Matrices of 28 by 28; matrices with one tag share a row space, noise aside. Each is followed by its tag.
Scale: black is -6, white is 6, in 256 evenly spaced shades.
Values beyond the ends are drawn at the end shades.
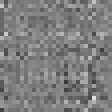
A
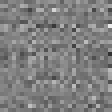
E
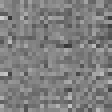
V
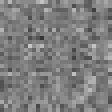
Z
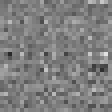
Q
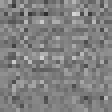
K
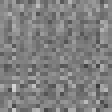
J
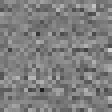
Z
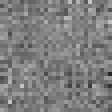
V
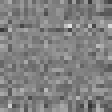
V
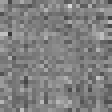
V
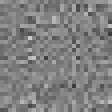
E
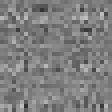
K
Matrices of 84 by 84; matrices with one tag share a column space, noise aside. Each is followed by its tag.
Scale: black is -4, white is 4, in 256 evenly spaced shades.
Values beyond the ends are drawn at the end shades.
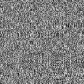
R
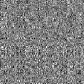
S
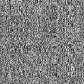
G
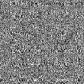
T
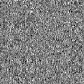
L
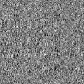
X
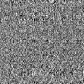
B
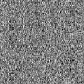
L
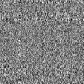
B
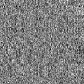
G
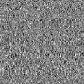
X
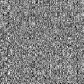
S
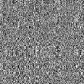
S
